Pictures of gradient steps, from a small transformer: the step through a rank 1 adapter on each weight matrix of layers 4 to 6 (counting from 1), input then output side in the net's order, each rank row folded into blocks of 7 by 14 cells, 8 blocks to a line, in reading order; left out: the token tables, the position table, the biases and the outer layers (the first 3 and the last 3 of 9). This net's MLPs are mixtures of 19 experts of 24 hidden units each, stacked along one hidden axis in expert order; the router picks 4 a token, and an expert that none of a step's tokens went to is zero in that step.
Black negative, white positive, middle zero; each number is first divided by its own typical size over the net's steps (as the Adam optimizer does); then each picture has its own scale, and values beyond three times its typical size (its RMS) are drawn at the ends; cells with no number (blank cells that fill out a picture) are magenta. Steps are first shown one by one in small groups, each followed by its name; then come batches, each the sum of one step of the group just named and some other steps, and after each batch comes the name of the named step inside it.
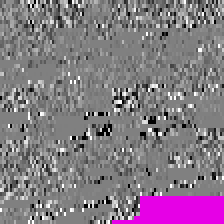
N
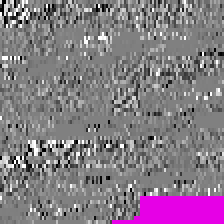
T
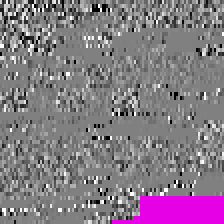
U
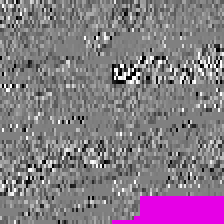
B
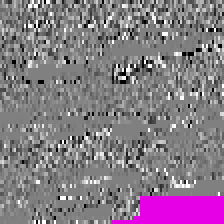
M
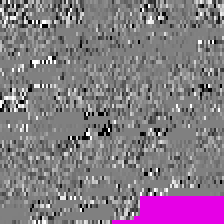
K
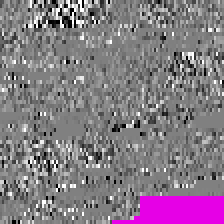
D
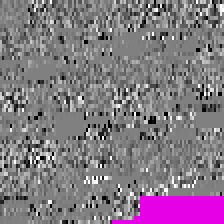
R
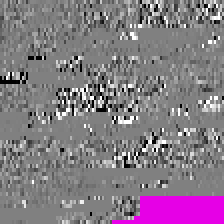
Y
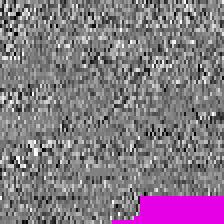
T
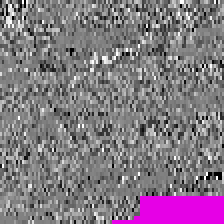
N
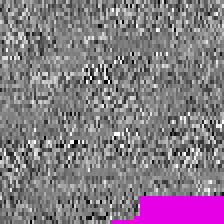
T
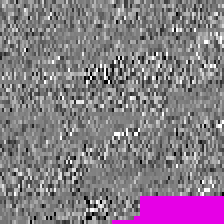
B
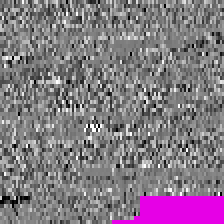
T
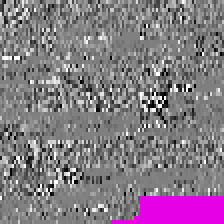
T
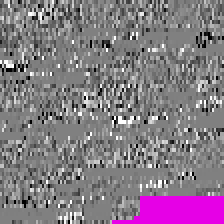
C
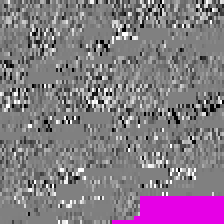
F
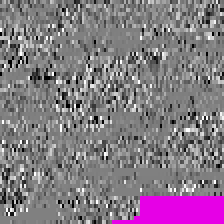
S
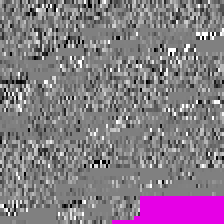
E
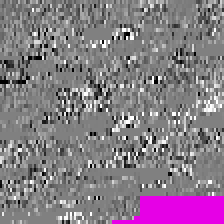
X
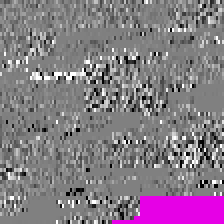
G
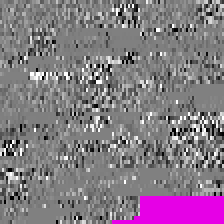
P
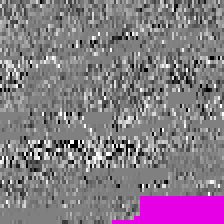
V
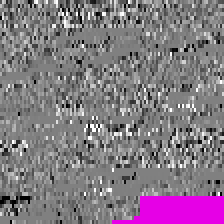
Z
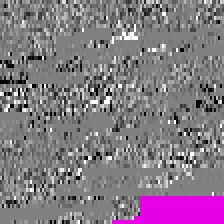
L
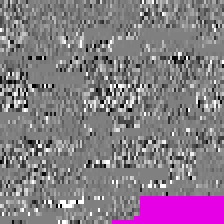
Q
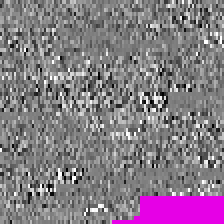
C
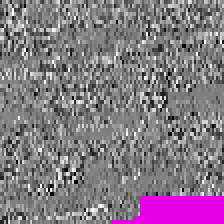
P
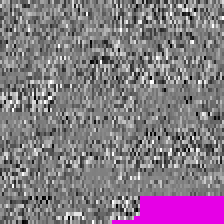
C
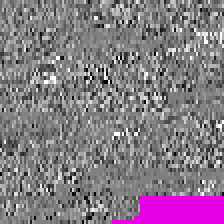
E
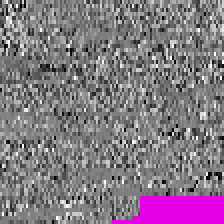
Q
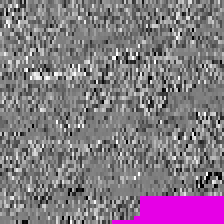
G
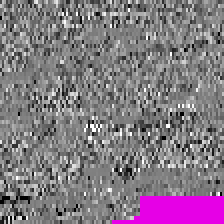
Z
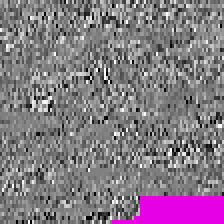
Q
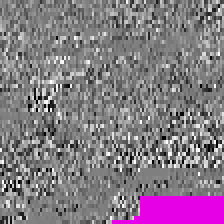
V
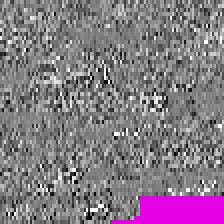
S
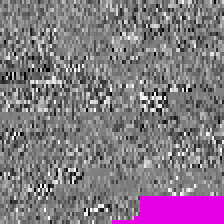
L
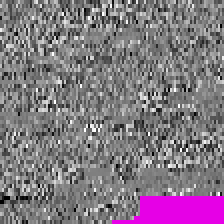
Z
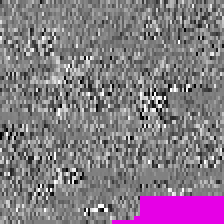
V
